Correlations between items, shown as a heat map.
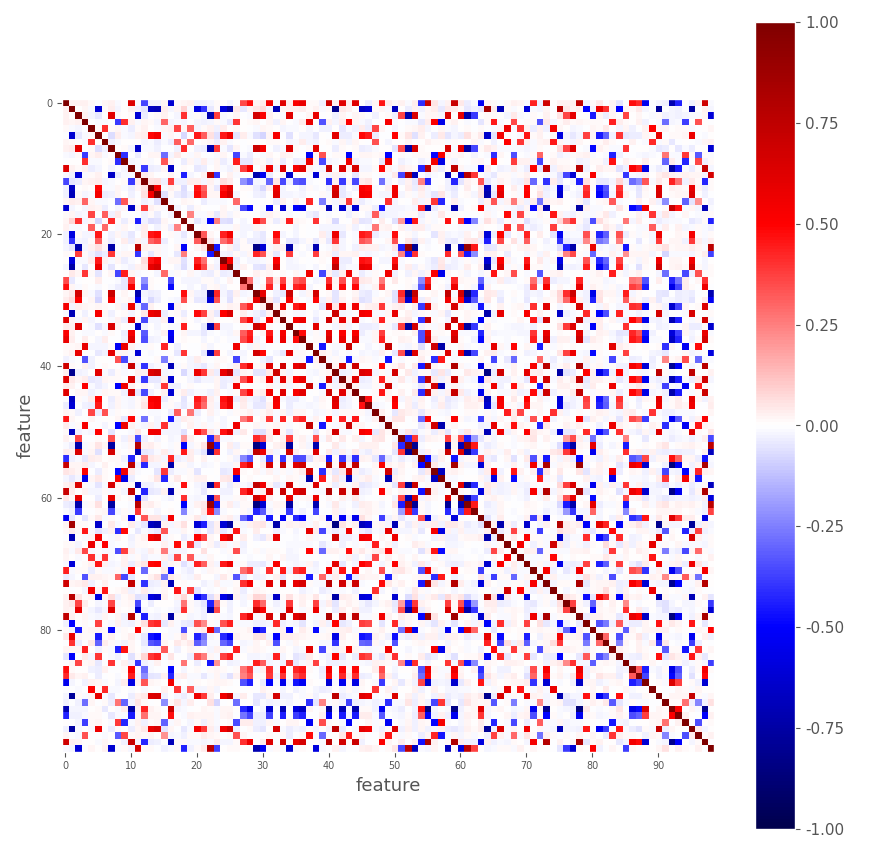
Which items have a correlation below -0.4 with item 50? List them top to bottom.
1, 64, 75, 81
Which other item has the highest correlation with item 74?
67
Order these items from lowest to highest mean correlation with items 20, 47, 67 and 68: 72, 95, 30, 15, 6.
72, 30, 15, 95, 6
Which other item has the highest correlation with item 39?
57
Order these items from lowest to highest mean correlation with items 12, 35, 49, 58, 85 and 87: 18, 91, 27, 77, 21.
91, 21, 27, 18, 77
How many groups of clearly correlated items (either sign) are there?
5
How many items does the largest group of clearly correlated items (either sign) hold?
27
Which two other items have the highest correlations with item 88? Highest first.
92, 16
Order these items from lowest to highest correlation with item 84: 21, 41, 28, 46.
28, 21, 46, 41
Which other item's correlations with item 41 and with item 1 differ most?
64
